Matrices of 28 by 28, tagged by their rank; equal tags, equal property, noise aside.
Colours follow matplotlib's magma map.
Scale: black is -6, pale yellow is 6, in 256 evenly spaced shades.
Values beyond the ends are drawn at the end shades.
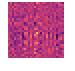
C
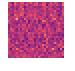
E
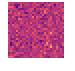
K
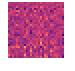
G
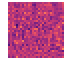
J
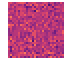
K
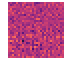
K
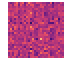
G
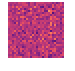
J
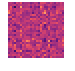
C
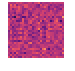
E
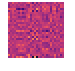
C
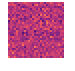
E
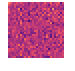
K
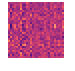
C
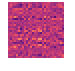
C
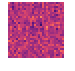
K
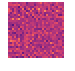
J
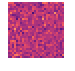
K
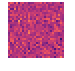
E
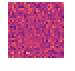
K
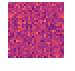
K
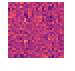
J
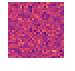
K
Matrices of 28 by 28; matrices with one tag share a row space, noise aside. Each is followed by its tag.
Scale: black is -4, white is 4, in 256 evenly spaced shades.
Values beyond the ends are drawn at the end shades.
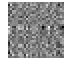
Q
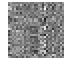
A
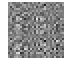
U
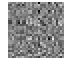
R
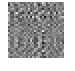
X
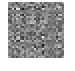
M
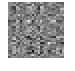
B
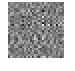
X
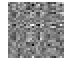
B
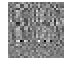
U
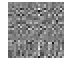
R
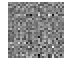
R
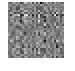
U
